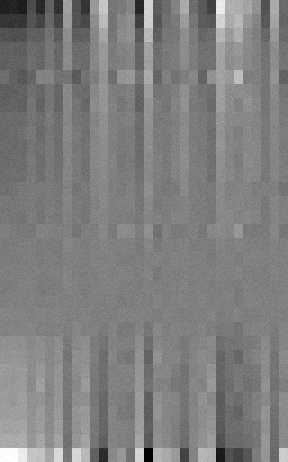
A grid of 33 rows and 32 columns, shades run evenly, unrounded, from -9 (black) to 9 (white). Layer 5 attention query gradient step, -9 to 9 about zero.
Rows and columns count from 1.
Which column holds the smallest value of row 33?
17
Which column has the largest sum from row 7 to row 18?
25
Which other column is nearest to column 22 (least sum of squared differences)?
13
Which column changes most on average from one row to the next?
27
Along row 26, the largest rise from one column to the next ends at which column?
18
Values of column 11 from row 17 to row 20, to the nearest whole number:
0 0 0 0
